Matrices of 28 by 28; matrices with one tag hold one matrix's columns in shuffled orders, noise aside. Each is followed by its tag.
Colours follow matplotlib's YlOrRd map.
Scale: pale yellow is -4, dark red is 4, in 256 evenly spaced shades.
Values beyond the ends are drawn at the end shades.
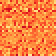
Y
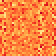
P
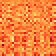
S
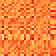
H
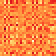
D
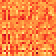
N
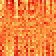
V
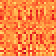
N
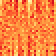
V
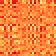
D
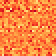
Y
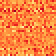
Y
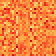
P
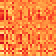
N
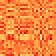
H
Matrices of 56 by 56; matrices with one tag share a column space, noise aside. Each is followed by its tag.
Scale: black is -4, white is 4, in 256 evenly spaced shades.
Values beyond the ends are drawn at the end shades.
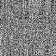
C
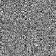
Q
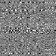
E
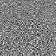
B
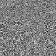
B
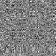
Q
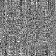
C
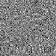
Q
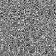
Q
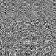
B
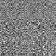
B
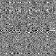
E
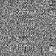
Q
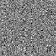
Q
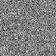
Q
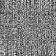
C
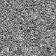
Q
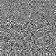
B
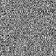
Q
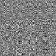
B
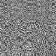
B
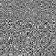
B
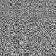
B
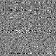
E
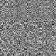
B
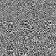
B
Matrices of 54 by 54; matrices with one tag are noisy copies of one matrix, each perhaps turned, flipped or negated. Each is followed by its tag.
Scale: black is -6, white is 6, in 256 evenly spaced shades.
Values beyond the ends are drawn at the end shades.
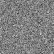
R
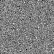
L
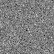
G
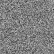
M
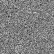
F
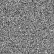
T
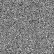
L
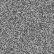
F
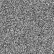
L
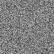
L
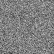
L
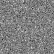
R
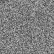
M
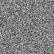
G
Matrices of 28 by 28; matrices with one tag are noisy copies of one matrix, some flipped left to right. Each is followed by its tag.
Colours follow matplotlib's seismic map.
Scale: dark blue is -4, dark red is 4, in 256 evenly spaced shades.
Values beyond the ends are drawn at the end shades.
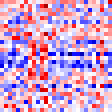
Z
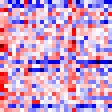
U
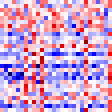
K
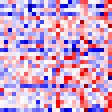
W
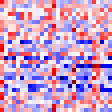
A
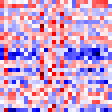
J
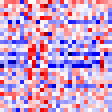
Z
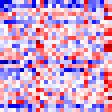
U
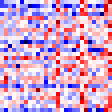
W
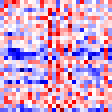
J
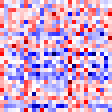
K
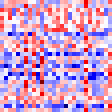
K
